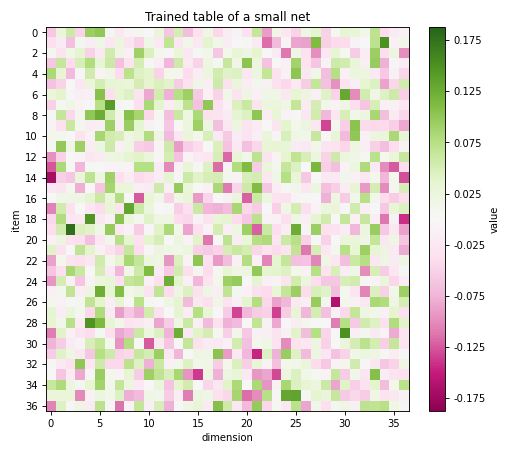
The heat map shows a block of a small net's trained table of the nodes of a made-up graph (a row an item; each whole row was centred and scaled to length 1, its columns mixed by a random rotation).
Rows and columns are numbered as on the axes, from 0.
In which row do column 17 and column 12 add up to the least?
13
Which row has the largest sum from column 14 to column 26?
14
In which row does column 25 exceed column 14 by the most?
35
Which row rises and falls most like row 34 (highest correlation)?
25
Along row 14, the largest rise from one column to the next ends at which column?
1
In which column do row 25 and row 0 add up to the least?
22
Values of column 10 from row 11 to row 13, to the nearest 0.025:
-0.05 0.025 0.075
